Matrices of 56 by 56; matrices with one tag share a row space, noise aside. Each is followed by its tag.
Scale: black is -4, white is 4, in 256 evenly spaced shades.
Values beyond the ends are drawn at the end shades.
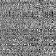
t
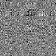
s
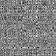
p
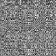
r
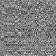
r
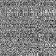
t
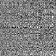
t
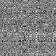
p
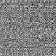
t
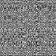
p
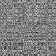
p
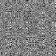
s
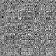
r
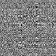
p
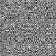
r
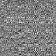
r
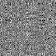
s
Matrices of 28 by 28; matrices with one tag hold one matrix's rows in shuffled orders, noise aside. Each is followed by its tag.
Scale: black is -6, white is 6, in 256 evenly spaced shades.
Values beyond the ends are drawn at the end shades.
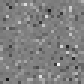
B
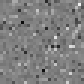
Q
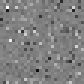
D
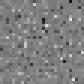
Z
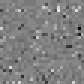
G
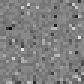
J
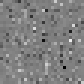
Z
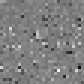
G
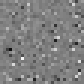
J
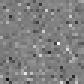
B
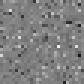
G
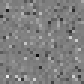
D
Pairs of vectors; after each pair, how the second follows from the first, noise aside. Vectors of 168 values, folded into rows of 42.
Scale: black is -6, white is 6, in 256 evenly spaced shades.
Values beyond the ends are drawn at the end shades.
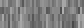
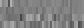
wrapped around, partly zeroed.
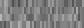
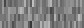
shuffled.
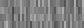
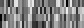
wrapped around, negated, scaled up.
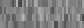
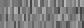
shuffled.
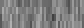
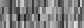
wrapped around, negated, scaled up.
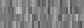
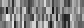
reversed, negated, scaled up.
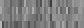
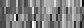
reversed, negated, scaled up.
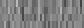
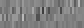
reversed, partly zeroed.
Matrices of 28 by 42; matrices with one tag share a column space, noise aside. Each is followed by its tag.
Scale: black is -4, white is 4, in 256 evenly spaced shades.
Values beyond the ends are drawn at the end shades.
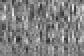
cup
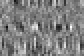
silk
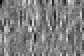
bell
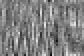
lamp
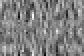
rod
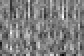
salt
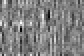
bell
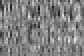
cup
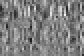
cup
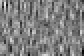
rod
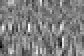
silk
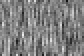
lamp
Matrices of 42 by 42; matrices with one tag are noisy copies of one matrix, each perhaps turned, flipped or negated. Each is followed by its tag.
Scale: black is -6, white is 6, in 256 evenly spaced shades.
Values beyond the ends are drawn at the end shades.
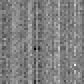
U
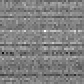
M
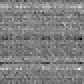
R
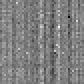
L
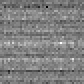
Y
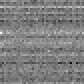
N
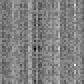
U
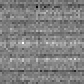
Y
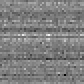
U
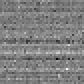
L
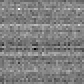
U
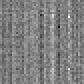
L
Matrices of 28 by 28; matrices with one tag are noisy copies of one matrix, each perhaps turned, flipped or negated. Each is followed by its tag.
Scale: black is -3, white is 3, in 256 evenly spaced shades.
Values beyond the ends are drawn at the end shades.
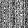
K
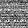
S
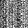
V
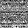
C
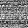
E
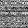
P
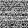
P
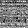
C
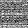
K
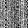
E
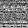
C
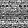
E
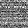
S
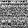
C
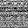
P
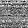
C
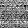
E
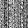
E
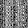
K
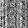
C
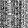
V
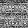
K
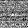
P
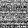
C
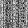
K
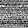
E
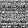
C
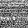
V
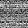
E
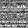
C
